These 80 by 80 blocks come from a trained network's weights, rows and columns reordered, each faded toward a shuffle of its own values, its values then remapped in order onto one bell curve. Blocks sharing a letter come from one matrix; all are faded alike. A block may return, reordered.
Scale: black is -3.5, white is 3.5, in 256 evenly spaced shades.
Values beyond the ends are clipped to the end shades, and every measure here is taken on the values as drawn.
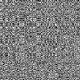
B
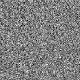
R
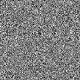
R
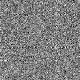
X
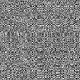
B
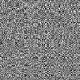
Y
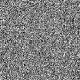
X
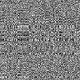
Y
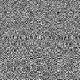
Y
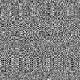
B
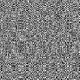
B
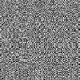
Y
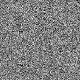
X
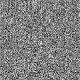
X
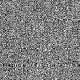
X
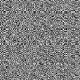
Y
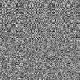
Y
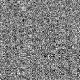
X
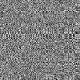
B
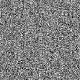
X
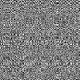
B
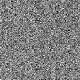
X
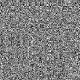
R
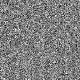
X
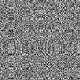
Y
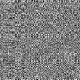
B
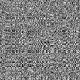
Y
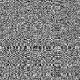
B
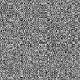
B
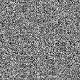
X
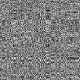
Y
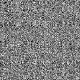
X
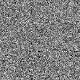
R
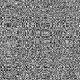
Y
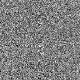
R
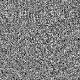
R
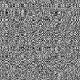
B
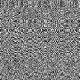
B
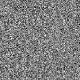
R
